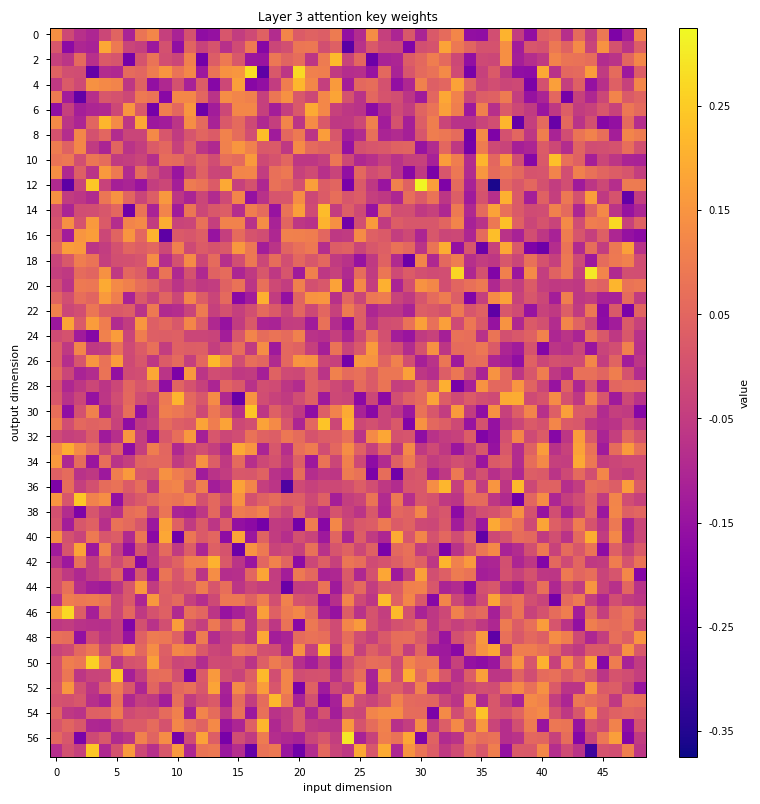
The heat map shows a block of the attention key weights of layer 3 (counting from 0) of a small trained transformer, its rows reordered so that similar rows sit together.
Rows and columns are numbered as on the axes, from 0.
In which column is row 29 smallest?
15
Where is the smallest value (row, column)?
12, 36
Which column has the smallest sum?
34
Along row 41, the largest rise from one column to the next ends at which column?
16
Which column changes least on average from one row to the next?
39
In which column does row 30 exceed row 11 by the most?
24
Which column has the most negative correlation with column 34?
14
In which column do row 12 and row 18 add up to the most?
30
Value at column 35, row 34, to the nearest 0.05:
-0.15
